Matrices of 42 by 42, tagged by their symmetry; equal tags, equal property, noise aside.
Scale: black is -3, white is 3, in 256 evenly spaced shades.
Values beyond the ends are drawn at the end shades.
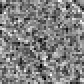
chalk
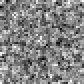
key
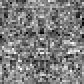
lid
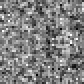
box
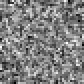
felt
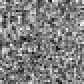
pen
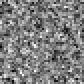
pen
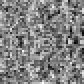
box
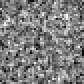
chalk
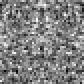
lid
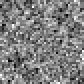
key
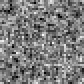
key
